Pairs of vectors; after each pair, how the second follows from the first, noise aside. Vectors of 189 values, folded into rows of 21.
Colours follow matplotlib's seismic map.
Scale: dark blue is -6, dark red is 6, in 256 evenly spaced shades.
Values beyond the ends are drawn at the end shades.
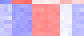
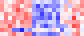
wrapped around, negated.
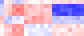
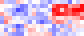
negated.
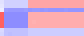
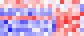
wrapped around, negated.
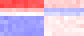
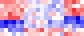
wrapped around, negated.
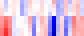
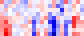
copied.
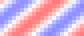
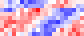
wrapped around, negated.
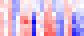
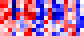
wrapped around, scaled up.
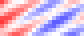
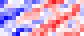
negated.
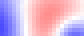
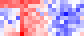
wrapped around, negated.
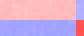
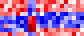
wrapped around, scaled up.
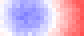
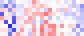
wrapped around, negated, partly zeroed.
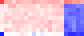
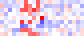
wrapped around, negated, partly zeroed.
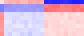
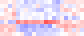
wrapped around, negated, shrunk.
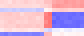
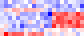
negated.
